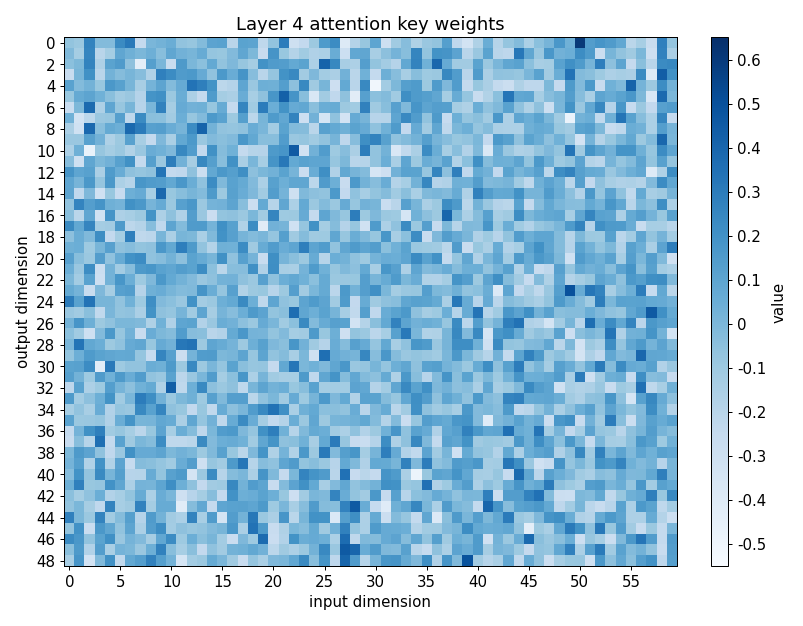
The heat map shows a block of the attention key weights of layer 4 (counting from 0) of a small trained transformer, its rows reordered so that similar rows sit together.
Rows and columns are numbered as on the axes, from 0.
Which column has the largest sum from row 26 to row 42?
44
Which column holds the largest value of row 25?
57
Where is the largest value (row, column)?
0, 50
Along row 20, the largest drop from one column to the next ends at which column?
37
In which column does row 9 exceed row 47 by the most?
58
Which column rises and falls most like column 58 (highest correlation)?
11
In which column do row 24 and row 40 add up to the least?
28
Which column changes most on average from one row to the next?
22
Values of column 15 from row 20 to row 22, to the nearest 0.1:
0.2 -0.2 0
